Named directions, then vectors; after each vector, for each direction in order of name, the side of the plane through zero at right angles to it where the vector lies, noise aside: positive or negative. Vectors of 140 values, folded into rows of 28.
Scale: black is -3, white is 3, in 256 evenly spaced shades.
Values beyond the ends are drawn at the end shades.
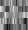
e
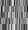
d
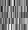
positive, negative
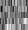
positive, negative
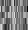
positive, positive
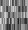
negative, positive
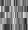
positive, positive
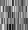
negative, positive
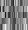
negative, negative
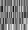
positive, negative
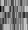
negative, negative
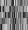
negative, negative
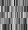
positive, positive
